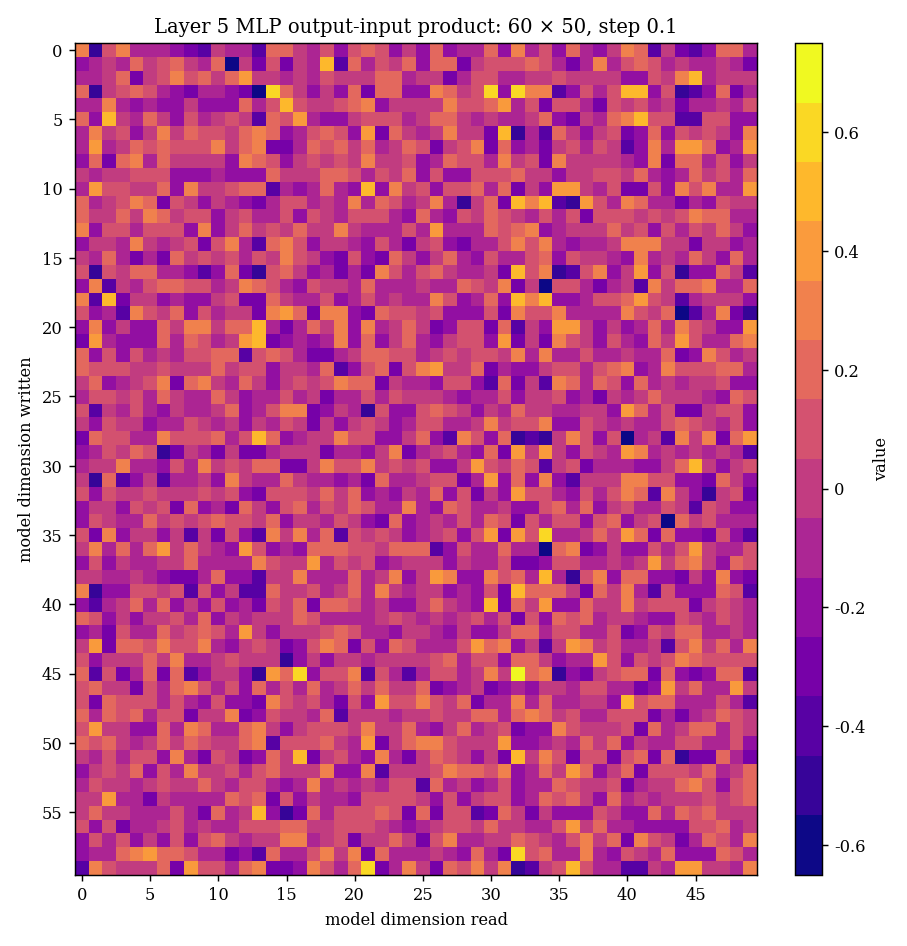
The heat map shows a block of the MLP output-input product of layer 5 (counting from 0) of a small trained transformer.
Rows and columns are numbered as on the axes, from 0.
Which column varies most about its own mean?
32
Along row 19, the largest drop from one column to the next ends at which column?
44
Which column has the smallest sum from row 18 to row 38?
49
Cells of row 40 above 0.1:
11
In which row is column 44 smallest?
19
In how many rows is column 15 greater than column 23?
24
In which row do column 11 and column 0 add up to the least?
1
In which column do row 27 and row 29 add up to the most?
34
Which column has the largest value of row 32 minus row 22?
18
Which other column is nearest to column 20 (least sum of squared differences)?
5
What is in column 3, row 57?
0.1
